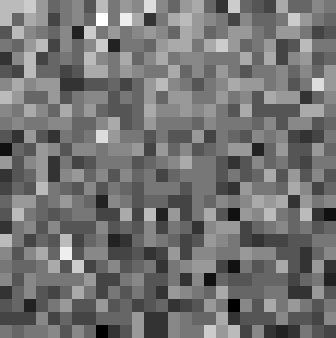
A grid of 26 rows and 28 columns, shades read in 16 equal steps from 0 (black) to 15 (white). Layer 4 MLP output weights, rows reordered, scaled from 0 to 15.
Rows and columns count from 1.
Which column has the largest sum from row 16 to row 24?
6
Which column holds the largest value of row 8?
1
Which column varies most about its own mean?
9
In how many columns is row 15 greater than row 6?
7
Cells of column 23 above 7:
9
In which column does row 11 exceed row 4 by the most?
10
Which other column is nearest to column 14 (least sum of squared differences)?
28
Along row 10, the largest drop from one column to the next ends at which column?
11
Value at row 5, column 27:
5
